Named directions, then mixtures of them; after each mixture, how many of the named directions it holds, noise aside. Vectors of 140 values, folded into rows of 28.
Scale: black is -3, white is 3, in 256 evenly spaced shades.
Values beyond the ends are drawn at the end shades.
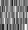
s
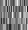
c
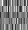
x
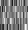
one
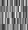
three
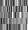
one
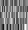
one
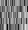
three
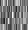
two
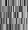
two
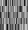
three
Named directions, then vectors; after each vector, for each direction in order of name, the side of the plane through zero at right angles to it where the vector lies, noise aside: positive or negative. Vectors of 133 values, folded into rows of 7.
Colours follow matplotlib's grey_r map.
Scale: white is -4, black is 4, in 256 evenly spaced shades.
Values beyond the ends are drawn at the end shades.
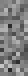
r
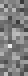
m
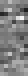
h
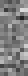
negative, negative, negative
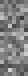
negative, positive, negative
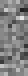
positive, positive, positive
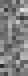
negative, negative, negative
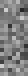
positive, positive, positive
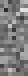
negative, negative, negative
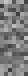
positive, negative, positive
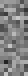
positive, positive, negative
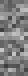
negative, positive, negative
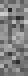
negative, positive, positive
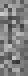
negative, positive, positive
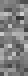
negative, positive, negative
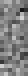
positive, positive, positive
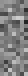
positive, positive, negative
